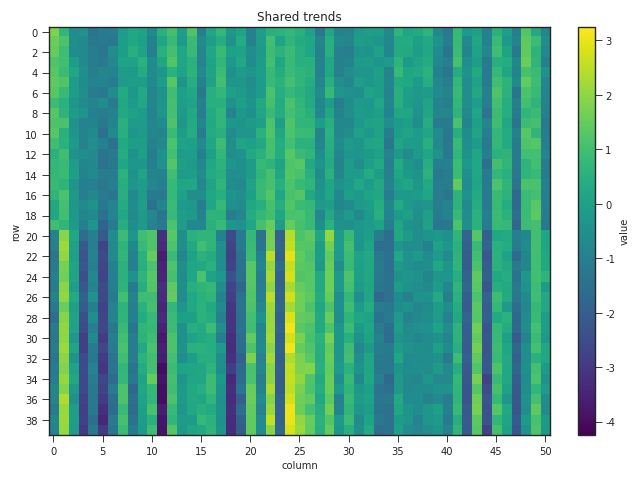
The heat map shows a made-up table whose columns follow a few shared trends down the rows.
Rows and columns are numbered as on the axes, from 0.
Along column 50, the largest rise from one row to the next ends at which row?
20
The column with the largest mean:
24
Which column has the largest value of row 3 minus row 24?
11
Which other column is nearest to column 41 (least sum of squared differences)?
45
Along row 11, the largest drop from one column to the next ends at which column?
50
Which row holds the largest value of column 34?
3
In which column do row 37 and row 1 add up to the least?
5
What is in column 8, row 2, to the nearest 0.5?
0.5
